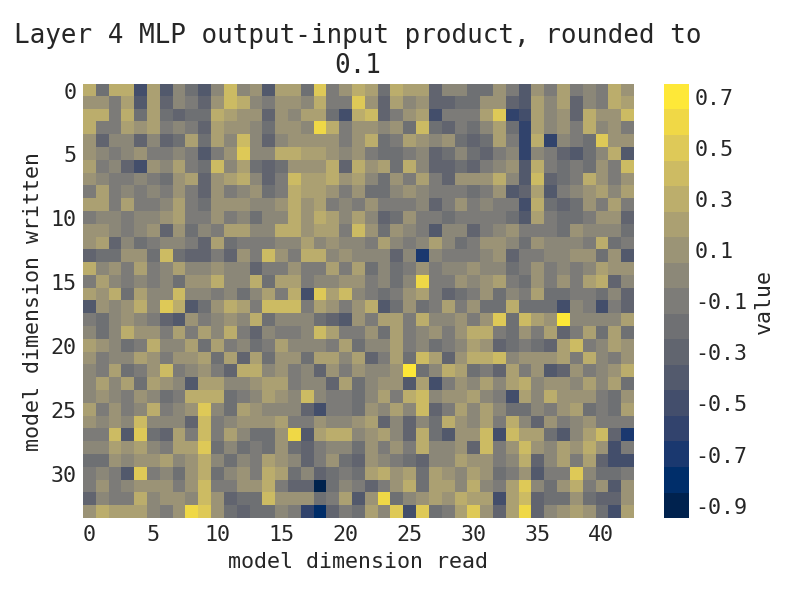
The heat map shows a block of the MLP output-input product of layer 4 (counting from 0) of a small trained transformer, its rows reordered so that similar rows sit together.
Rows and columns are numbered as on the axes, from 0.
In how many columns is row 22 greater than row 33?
17
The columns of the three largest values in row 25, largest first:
9, 26, 5
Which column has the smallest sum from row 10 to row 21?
42
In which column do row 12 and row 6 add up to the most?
10
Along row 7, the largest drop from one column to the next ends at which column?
36
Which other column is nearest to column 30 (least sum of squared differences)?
29
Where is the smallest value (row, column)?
31, 18
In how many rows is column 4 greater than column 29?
13
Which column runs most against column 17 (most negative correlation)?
2
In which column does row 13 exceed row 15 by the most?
14
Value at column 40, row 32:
-0.3
